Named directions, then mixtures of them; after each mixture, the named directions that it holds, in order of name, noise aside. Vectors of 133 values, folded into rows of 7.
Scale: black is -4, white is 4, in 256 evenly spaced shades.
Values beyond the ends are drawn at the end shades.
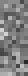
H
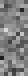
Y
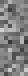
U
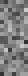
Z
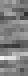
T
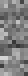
H, T.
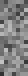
T, Z.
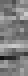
T.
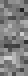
T, Y, Z.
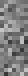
U.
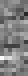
T, Z.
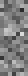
Y, Z.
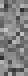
Y.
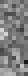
H.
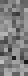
H, Z.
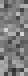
Y.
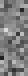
Y.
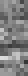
H, T.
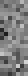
H.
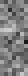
U, Y, Z.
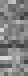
H, T, U.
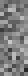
U.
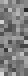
Z.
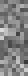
H, U, Y.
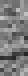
T, U.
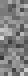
H, U, Y.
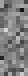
Y.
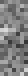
H, U, Y.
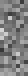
H.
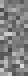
H, U, Y.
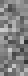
U.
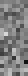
H, Z.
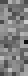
T, U, Z.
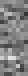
H, T, U.
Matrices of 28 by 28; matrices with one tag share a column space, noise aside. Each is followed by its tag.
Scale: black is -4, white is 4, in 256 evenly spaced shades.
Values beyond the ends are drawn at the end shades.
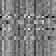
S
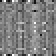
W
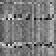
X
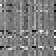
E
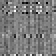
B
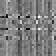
S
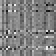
E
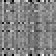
W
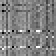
E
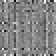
W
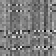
E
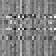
S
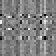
S
